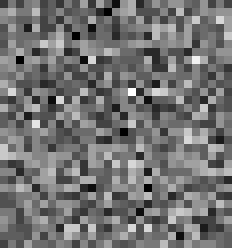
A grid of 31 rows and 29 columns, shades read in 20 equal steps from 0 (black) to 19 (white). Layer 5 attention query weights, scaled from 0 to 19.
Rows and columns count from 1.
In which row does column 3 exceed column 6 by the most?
7
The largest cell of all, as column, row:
17, 12
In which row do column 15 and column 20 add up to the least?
14
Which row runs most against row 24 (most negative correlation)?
25
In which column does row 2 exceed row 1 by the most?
15
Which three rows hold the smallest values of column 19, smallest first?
24, 13, 22
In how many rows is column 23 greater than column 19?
18
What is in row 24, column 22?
13
